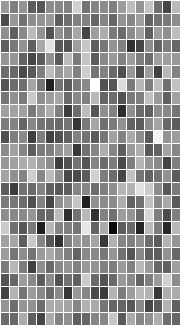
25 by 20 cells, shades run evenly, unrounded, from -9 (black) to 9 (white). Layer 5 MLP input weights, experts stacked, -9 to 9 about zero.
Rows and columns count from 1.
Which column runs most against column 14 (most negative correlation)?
6
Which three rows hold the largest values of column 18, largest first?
11, 7, 25
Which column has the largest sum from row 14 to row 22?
17
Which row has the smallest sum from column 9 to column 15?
13
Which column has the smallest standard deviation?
3
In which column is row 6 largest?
10
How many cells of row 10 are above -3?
19
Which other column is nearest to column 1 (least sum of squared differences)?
12
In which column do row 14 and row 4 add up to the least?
8
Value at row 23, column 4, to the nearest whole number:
2
